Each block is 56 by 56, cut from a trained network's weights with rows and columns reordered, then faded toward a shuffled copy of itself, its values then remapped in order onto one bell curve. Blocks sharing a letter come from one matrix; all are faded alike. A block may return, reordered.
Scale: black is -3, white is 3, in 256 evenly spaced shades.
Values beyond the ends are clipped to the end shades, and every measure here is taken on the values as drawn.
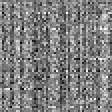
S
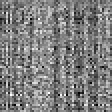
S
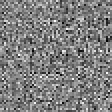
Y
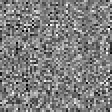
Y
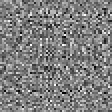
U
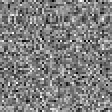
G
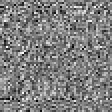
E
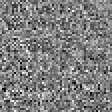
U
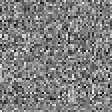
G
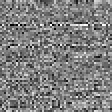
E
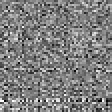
E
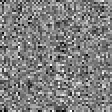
U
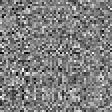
U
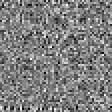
G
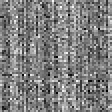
S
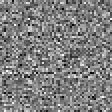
G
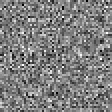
U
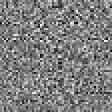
E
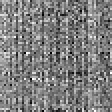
S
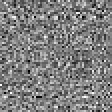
G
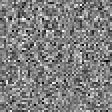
E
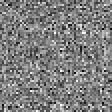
U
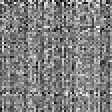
S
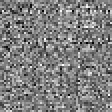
E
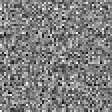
U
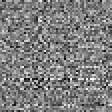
E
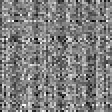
S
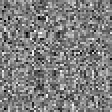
Y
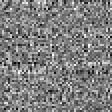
E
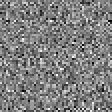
G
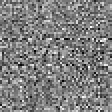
G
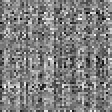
S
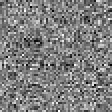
G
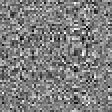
U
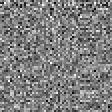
G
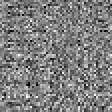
U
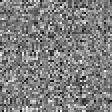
U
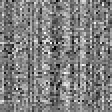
S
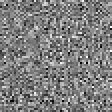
U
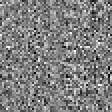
Y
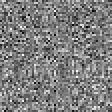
U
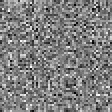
Y
